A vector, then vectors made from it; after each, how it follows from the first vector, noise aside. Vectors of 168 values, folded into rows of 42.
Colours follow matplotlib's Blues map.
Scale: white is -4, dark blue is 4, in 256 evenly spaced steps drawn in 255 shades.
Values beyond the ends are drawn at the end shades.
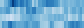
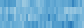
reversed, shrunk.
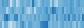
negated, partly zeroed.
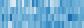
negated, partly zeroed.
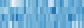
negated, partly zeroed.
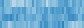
negated, shrunk.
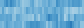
reversed, shrunk.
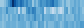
partly zeroed.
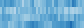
reversed, shrunk.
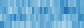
wrapped around, shrunk.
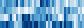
wrapped around, scaled up.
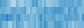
negated, shrunk.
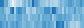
negated, partly zeroed.
